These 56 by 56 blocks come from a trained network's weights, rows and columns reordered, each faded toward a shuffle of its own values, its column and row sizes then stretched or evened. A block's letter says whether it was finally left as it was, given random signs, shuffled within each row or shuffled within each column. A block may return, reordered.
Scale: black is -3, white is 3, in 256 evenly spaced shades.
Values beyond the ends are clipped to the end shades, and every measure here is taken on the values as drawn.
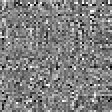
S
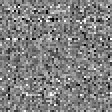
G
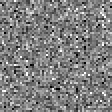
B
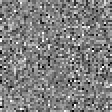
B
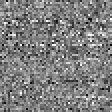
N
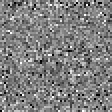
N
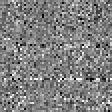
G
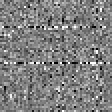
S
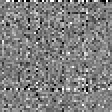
S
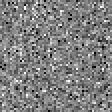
B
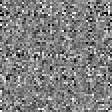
S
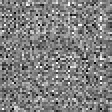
S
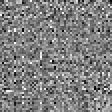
S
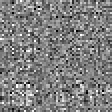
S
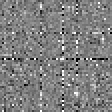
G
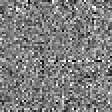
G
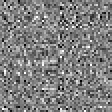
S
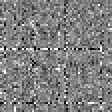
S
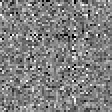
G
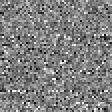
N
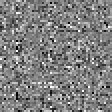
G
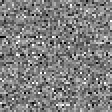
N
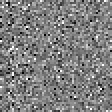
B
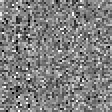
B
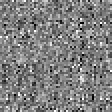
S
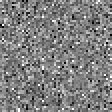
B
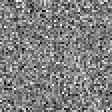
N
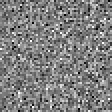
B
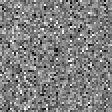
B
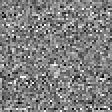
N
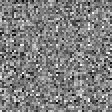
G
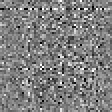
S
